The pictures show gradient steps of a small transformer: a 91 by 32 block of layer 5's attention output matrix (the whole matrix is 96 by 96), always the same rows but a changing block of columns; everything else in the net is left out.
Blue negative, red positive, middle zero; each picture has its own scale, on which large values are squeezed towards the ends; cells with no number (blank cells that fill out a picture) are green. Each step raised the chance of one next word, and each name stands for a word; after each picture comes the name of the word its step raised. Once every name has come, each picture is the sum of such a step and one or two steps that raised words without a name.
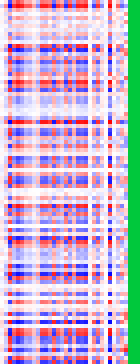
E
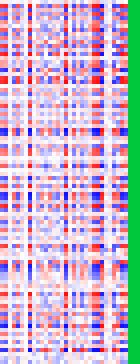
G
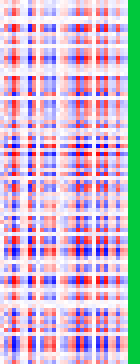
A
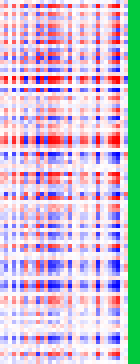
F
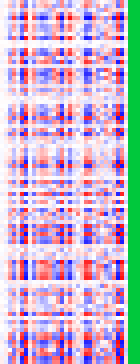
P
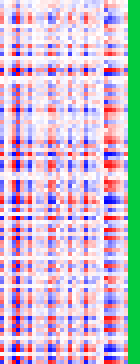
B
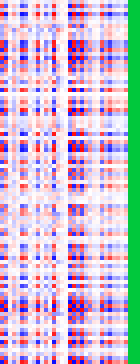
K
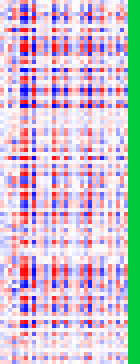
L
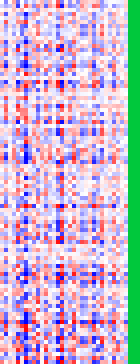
E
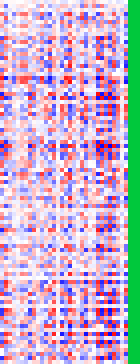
F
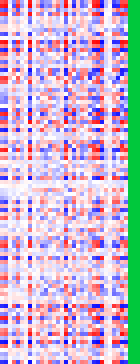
K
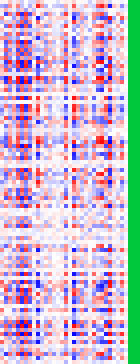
F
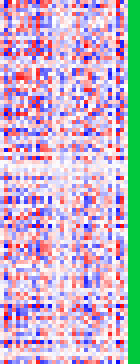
K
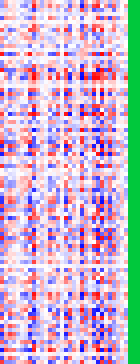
B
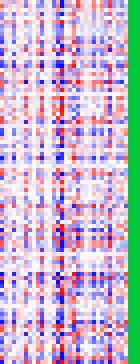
E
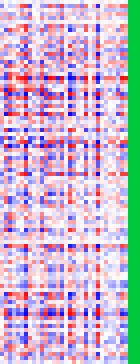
F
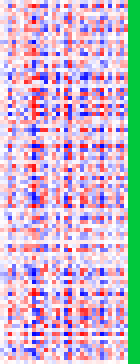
G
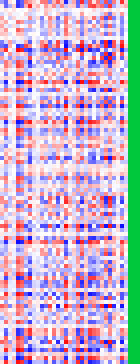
E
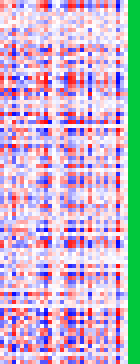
E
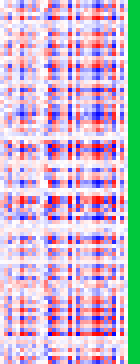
B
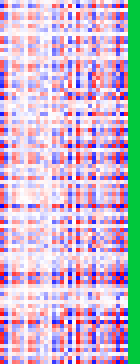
E
